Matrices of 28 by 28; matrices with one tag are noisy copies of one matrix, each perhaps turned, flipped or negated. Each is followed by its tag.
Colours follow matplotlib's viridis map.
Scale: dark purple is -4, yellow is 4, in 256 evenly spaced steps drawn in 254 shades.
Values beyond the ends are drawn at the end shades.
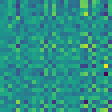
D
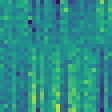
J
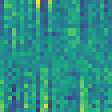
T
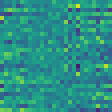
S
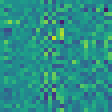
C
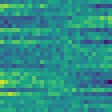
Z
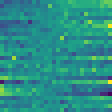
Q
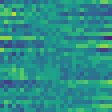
T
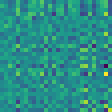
D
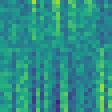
J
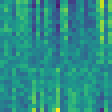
J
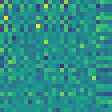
D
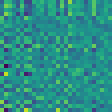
D
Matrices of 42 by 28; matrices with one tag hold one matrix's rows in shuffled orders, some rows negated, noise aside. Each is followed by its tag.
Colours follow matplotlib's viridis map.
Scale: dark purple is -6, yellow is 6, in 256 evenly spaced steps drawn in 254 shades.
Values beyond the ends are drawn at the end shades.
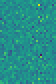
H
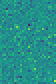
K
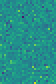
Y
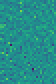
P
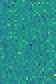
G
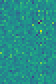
H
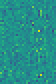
H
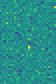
K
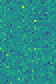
Y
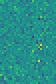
H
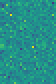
P
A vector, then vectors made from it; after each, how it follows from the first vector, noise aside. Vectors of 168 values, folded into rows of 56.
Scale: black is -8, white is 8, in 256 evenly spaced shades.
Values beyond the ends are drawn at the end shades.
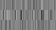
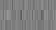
shrunk.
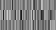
scaled up.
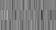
partly zeroed.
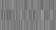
negated, shrunk.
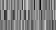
wrapped around, scaled up.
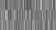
wrapped around, negated.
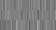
wrapped around, negated, shrunk.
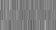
wrapped around, negated, shrunk.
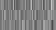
wrapped around, negated.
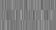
negated, shrunk.
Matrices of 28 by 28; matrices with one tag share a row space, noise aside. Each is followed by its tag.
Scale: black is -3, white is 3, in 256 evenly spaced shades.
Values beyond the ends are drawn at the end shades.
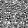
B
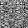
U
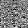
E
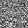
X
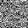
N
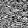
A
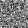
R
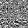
N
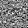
A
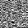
A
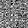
N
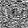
A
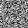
B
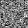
U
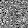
N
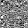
U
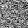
R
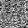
B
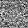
U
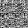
U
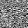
R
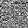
R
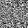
R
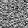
R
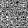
N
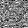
U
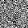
E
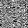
B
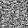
R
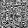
N
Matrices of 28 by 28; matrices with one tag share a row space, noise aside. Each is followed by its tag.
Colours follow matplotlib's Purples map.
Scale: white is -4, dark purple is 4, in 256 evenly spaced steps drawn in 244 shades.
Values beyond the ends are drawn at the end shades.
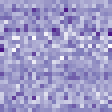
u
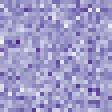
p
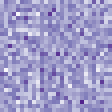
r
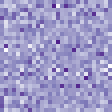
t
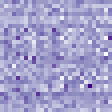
u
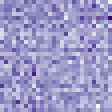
u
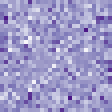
r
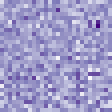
p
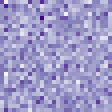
t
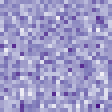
t
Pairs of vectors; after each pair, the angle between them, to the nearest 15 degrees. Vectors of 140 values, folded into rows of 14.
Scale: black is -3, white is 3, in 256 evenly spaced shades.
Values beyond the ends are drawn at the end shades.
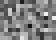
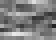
90 degrees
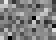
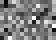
165 degrees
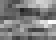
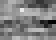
165 degrees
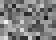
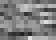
75 degrees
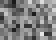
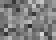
45 degrees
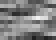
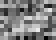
45 degrees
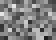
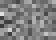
60 degrees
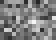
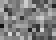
105 degrees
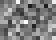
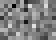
120 degrees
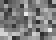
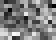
30 degrees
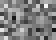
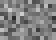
30 degrees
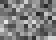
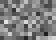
30 degrees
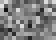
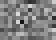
60 degrees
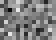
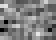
120 degrees
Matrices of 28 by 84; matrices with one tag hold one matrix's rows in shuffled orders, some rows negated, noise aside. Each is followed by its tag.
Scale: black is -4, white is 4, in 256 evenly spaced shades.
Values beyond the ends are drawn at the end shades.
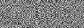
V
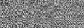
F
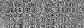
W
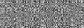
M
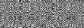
W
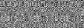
M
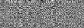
W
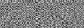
V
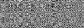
W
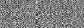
V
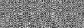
W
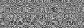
W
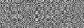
V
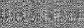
F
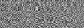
V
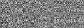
F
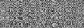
W
